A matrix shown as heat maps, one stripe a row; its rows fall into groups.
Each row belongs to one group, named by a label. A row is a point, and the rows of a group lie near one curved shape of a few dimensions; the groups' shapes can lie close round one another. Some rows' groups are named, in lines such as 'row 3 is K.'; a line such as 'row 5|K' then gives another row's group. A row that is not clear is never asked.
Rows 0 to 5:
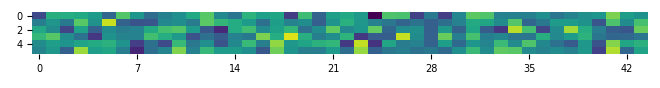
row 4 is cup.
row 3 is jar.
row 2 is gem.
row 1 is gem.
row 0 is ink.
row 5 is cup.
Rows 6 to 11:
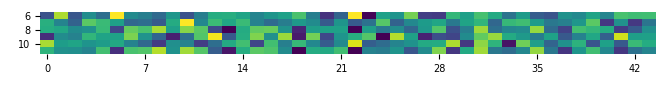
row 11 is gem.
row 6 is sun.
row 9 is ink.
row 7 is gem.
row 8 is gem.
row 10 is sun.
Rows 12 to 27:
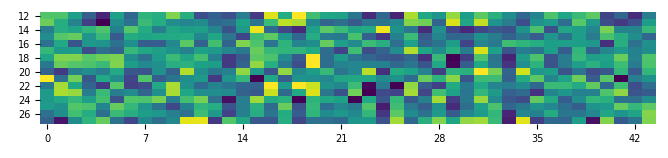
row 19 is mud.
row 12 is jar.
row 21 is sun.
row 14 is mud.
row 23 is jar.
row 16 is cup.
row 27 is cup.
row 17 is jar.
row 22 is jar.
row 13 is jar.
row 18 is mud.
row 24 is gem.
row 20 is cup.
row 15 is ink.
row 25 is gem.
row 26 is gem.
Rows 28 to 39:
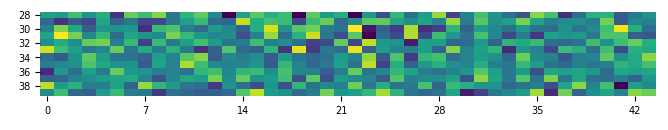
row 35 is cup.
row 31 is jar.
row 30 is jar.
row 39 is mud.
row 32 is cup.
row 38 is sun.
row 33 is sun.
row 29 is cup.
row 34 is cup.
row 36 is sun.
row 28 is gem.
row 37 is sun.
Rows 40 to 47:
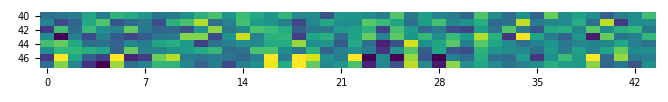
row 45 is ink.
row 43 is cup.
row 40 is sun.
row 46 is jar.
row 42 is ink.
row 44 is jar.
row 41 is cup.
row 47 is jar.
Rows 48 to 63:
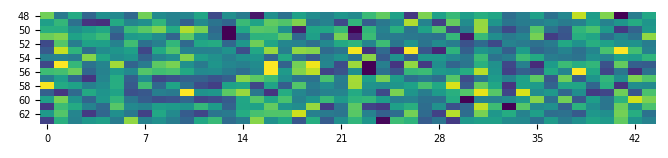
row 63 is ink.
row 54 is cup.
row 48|sun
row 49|jar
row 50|gem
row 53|jar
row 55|jar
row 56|jar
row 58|sun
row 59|cup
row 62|jar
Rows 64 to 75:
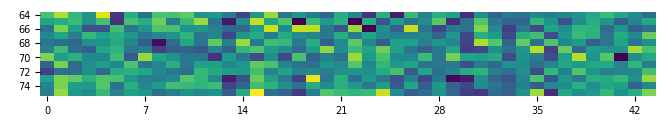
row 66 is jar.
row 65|gem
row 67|gem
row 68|sun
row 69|mud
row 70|sun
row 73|mud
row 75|mud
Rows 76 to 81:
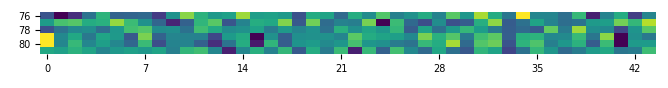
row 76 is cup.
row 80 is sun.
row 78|sun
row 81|gem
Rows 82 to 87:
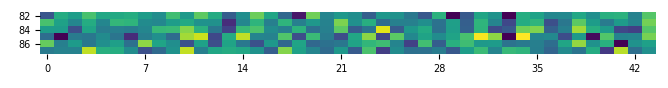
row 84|gem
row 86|sun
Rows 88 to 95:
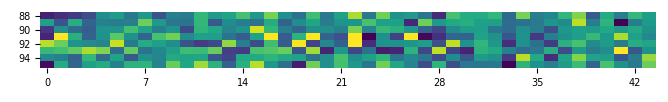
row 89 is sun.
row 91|jar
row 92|sun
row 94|gem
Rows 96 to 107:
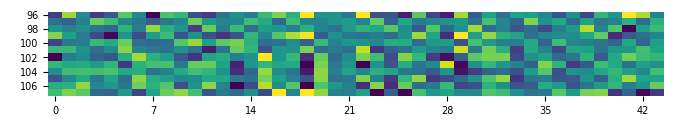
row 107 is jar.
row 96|jar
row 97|cup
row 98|sun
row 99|jar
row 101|sun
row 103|gem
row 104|mud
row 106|gem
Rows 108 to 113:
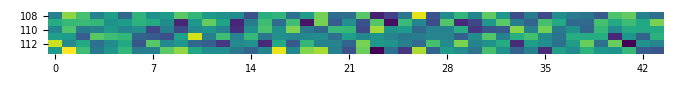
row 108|jar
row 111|gem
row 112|sun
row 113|jar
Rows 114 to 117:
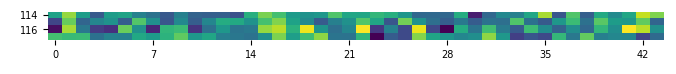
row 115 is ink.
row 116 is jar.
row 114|mud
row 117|jar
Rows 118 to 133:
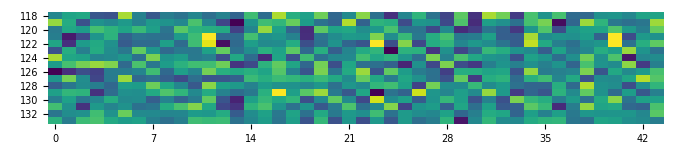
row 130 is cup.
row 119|gem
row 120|mud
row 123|ink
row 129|jar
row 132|gem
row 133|gem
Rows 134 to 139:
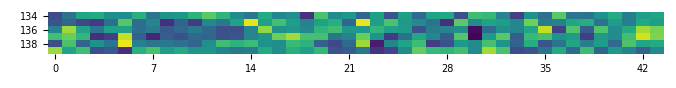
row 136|mud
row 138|sun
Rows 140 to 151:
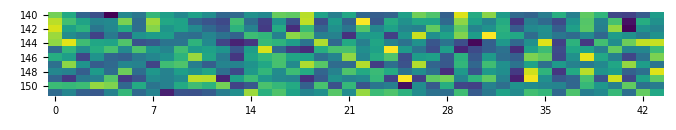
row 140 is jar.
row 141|sun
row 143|jar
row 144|mud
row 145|mud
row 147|jar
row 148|gem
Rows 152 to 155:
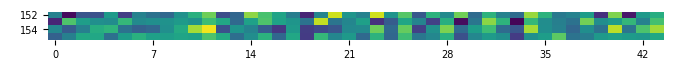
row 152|cup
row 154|cup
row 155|gem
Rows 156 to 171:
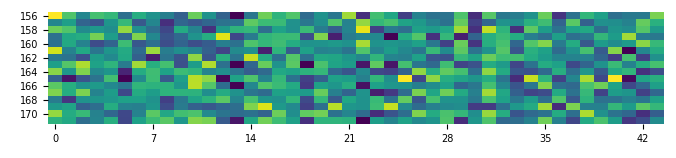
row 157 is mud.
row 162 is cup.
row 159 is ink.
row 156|gem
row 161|sun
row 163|gem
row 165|cup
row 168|sun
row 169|mud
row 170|jar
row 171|gem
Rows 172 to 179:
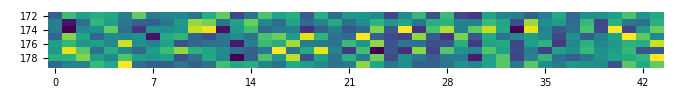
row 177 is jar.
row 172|ink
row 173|cup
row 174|cup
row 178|gem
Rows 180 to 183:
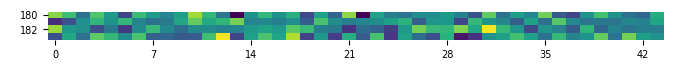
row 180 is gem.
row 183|ink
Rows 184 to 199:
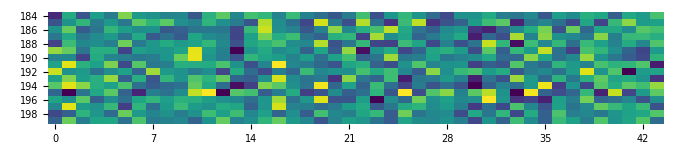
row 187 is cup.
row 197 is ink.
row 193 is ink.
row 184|sun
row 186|mud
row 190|gem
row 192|sun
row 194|mud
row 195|cup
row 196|jar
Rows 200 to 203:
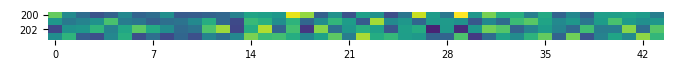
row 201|cup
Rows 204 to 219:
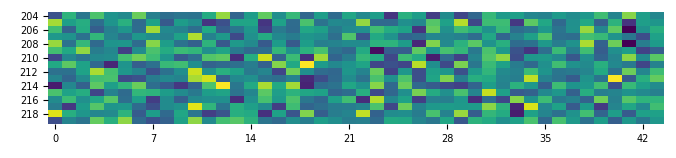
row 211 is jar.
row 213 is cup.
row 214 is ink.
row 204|ink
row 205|sun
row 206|sun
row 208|sun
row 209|jar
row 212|cup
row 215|jar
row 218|sun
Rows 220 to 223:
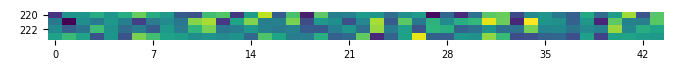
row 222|cup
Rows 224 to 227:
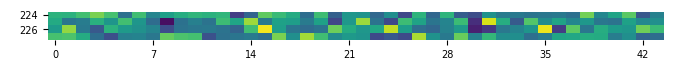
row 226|mud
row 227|jar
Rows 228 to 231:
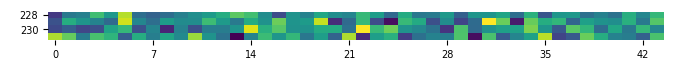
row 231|gem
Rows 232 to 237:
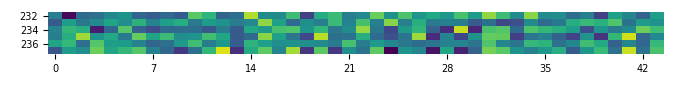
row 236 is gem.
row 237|ink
